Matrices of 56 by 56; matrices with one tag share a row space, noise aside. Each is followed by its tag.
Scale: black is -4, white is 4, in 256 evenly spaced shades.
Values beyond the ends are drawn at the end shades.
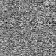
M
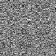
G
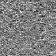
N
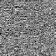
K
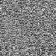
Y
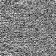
K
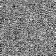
Y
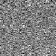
G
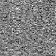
M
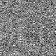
Y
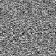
G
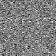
G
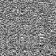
N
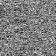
K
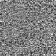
Y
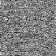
K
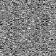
G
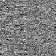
K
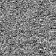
N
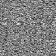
M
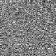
Y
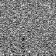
G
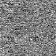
K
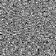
G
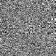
Y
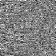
K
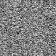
M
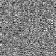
Y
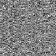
G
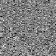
G
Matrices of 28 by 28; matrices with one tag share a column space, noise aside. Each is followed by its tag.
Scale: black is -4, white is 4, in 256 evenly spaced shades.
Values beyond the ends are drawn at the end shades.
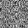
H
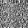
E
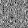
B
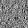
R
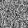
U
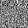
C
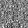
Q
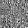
C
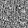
R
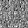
Q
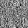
C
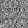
H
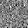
C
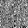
C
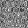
H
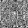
Q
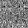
Q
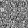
H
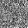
C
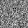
U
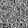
E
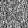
Q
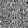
B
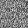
H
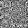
H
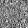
E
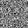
H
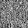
Q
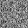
H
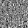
C
